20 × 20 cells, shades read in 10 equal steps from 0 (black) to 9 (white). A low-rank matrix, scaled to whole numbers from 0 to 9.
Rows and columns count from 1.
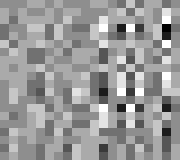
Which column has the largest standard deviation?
19
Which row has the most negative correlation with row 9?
12
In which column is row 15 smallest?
2
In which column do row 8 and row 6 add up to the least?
18
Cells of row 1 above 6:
1
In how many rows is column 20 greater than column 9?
2
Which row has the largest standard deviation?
4
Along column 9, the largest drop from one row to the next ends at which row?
14
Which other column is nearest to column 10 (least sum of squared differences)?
20
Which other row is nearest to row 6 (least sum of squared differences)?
3
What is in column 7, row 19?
6
